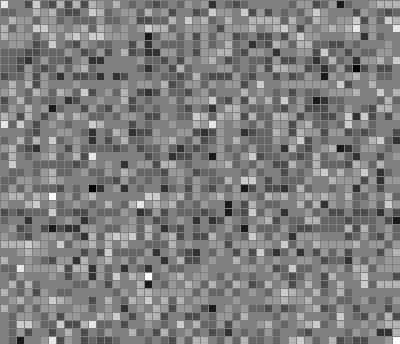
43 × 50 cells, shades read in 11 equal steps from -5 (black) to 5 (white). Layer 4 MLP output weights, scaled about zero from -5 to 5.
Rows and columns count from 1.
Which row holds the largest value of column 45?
4
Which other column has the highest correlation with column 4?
43
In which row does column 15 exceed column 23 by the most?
30
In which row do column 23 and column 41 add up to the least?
10
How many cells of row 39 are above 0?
17
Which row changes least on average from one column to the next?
37
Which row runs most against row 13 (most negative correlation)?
39
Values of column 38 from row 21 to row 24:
0 -1 -1 2
